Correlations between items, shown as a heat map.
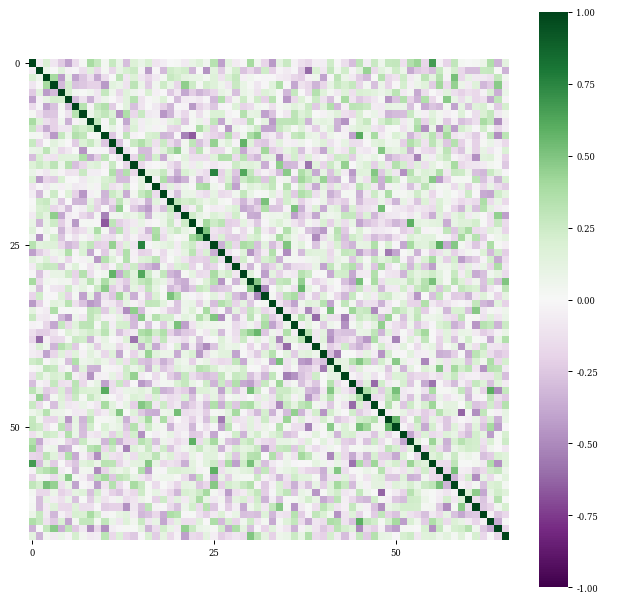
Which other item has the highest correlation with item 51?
5
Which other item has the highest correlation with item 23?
24
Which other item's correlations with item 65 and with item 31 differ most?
32
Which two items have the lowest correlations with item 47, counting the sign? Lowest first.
44, 34
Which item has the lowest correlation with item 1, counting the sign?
38
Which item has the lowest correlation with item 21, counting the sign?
10
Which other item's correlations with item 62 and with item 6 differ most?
19
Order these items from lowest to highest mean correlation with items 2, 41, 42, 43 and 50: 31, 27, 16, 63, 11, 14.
16, 31, 11, 27, 63, 14
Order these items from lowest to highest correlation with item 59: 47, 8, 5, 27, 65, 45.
27, 8, 5, 47, 65, 45
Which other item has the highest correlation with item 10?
45
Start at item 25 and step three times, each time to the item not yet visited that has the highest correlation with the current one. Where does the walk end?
11
